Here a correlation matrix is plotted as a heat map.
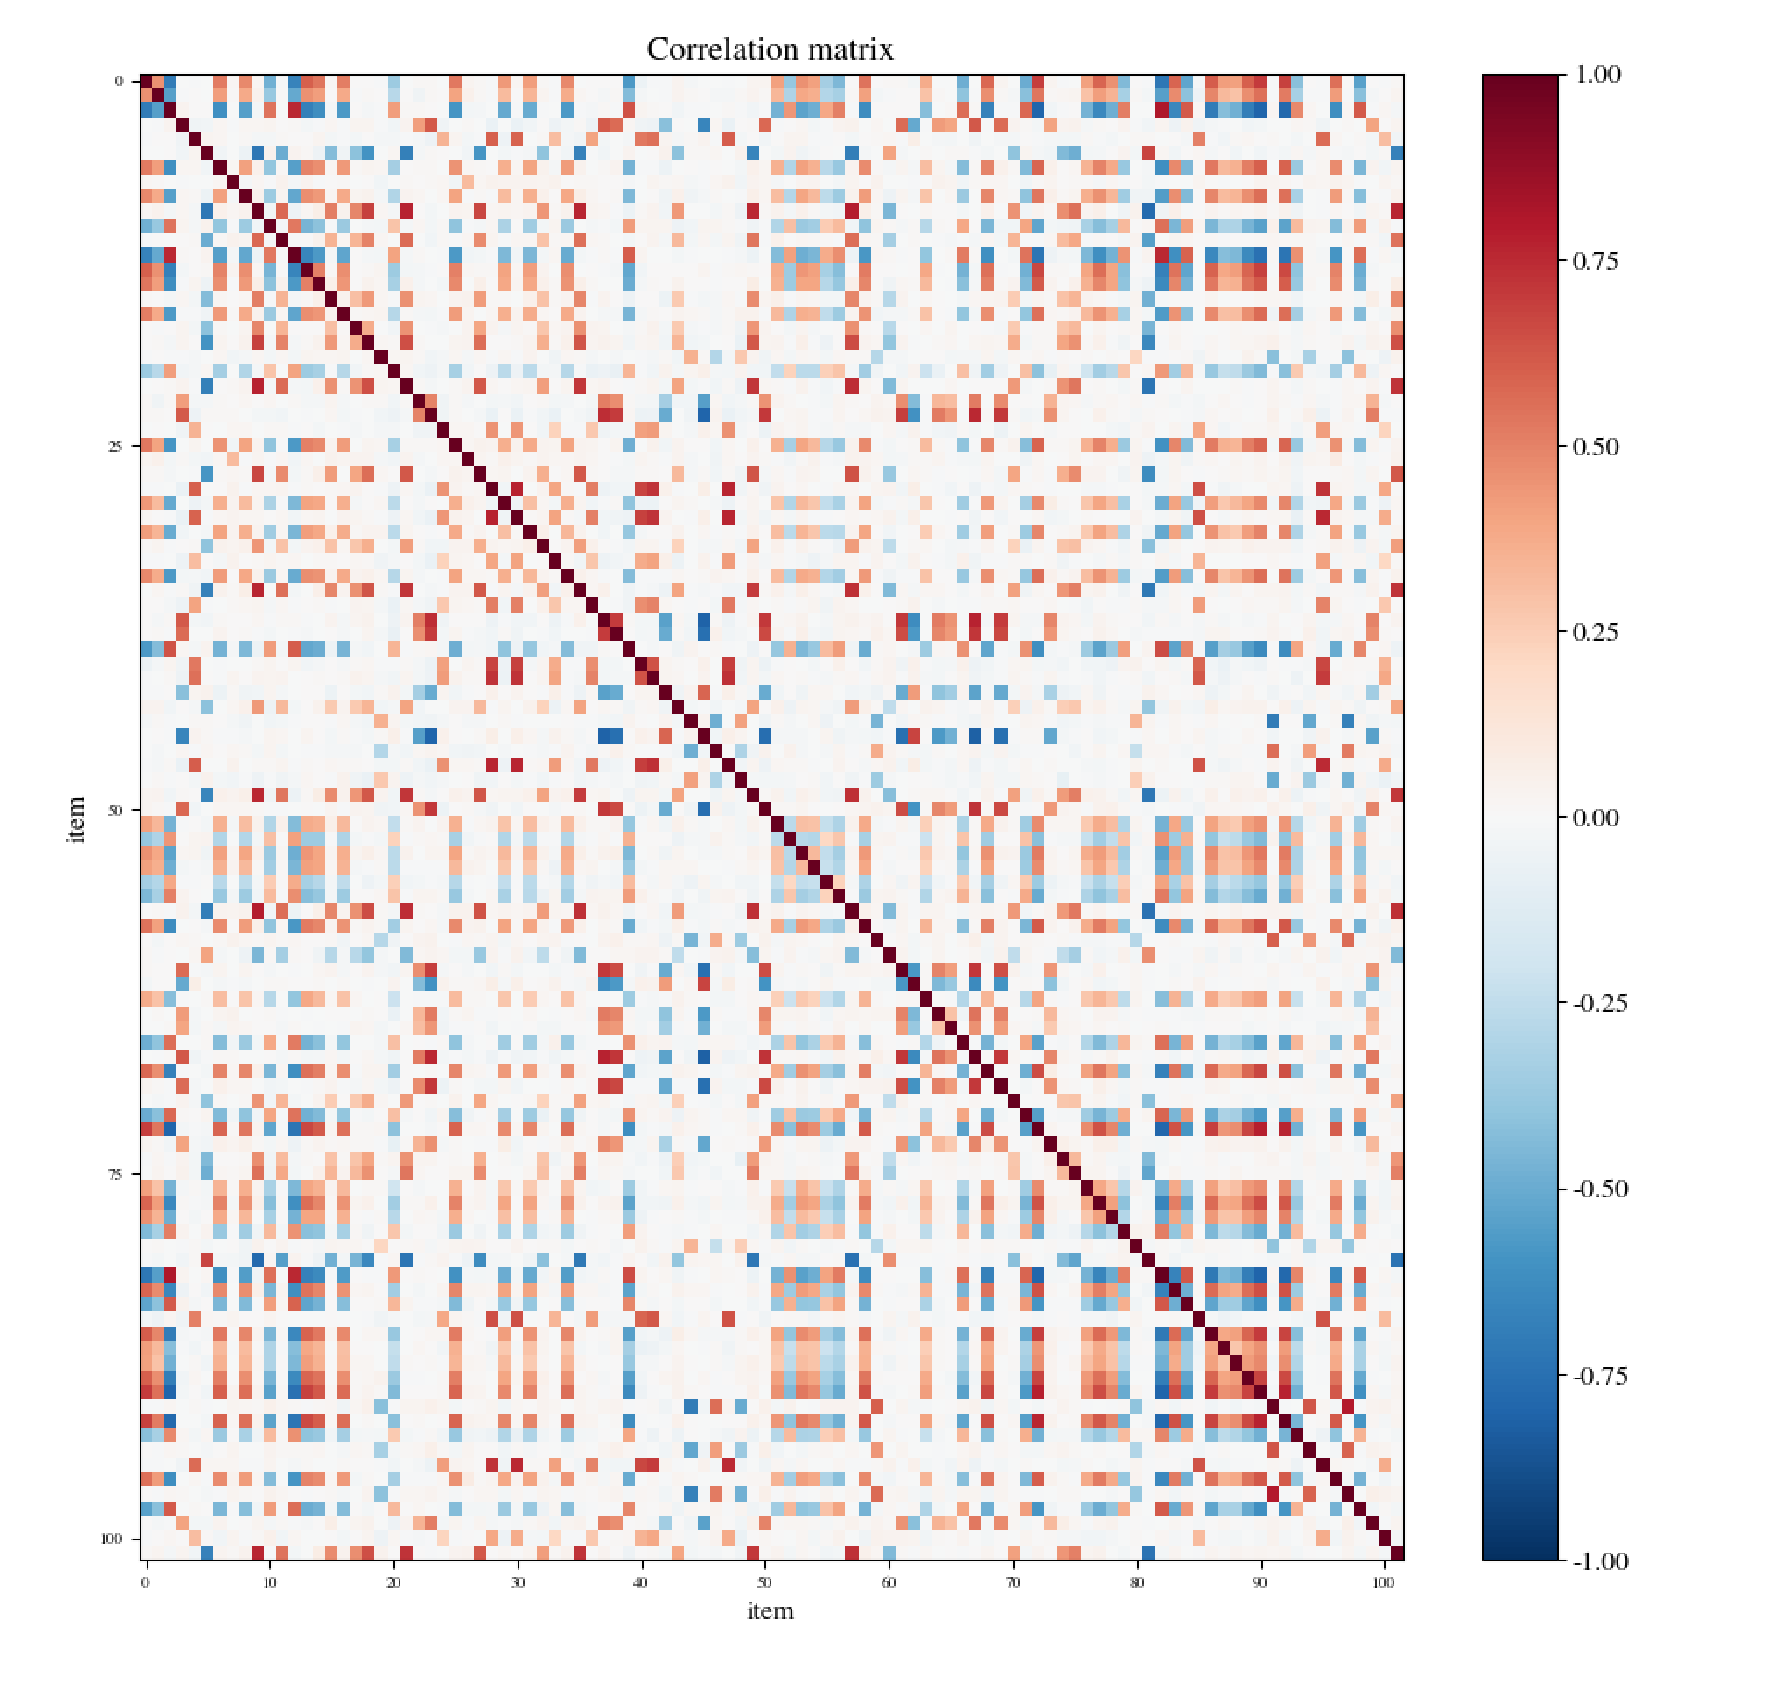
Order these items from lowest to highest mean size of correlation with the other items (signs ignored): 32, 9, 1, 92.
32, 9, 1, 92
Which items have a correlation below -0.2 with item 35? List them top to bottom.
5, 60, 81
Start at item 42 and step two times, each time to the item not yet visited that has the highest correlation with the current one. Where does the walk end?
62
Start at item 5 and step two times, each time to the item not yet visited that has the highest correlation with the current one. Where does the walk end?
60
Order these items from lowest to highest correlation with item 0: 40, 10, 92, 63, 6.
10, 40, 63, 6, 92
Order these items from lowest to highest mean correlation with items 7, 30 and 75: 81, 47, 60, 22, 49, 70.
81, 60, 22, 70, 49, 47
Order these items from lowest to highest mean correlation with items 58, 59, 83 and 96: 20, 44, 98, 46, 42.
98, 20, 44, 42, 46
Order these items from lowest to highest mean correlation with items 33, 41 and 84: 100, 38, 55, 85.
38, 55, 100, 85
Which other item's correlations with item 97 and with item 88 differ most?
91
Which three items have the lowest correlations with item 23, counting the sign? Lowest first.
45, 62, 42
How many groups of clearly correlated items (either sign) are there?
6
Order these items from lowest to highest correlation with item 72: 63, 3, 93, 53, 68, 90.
93, 3, 63, 53, 68, 90
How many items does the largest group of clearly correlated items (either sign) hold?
44
